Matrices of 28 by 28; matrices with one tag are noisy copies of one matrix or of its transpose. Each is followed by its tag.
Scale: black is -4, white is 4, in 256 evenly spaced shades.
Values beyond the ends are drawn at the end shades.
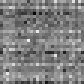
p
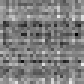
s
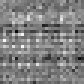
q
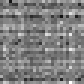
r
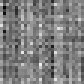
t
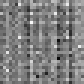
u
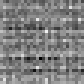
u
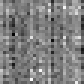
p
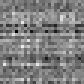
q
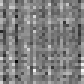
r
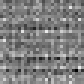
u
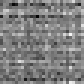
r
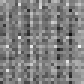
u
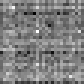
p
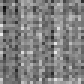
t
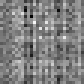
q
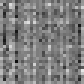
r
